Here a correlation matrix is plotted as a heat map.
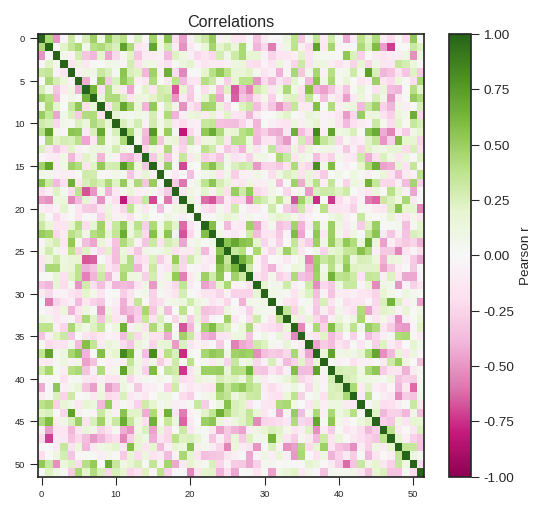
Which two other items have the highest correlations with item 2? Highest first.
41, 27
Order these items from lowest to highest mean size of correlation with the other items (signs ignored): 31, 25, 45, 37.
31, 25, 45, 37
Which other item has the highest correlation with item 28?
39
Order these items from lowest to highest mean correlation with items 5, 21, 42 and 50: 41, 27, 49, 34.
49, 41, 27, 34
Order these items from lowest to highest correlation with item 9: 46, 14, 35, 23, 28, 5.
28, 5, 46, 35, 14, 23
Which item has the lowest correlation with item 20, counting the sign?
51
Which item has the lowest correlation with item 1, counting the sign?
47
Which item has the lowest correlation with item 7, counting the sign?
26
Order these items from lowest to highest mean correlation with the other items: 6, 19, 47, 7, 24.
19, 47, 6, 7, 24
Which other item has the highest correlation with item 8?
11
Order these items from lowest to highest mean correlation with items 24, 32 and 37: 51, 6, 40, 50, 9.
6, 51, 50, 9, 40
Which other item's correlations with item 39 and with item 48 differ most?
34
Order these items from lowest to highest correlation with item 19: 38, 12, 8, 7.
8, 12, 7, 38
